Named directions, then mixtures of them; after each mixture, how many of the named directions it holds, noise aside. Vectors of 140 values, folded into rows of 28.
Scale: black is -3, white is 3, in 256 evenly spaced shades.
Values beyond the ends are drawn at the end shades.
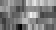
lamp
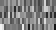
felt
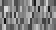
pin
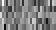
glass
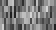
four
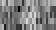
three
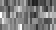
three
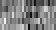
two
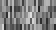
four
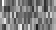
four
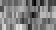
two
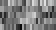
two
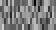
three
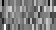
one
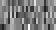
two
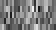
three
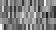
three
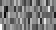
two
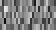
one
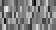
one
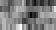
one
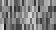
four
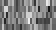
three
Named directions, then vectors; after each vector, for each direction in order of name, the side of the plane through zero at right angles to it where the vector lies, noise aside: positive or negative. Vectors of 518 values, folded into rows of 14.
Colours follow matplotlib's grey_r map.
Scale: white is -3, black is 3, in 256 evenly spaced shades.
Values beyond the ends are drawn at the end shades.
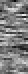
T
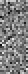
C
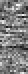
positive, positive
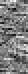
positive, negative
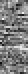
negative, negative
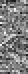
negative, positive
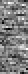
negative, negative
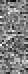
negative, positive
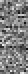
positive, positive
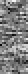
positive, negative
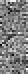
positive, negative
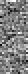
positive, negative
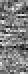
positive, positive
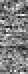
positive, positive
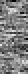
negative, positive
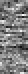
positive, positive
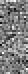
positive, negative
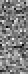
positive, positive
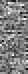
negative, positive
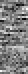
negative, negative
